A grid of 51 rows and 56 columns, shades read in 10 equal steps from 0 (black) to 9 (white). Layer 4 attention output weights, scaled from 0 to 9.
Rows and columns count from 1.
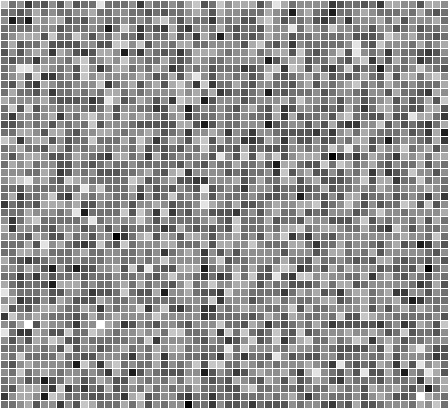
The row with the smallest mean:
16
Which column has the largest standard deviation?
26
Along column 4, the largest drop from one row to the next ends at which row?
42
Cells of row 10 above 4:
31
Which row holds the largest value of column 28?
20
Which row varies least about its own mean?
32
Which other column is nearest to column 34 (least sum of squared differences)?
5
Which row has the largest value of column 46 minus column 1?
40
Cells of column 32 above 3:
38
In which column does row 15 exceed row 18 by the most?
49
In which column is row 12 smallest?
34
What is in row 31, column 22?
6
